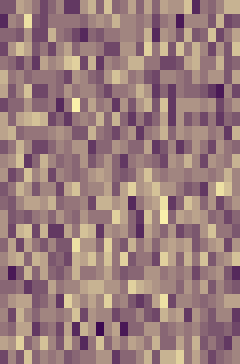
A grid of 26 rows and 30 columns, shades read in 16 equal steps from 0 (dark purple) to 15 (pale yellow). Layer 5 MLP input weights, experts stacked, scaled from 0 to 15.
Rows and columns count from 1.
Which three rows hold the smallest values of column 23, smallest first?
2, 11, 17
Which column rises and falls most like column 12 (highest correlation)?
26
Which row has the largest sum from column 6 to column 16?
19
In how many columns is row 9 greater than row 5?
11
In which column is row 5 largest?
10
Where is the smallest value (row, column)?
24, 13
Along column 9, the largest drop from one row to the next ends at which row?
6
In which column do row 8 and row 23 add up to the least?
15
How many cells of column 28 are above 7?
16
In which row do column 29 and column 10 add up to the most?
14
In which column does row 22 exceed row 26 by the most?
9
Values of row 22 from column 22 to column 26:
4 8 8 7 6
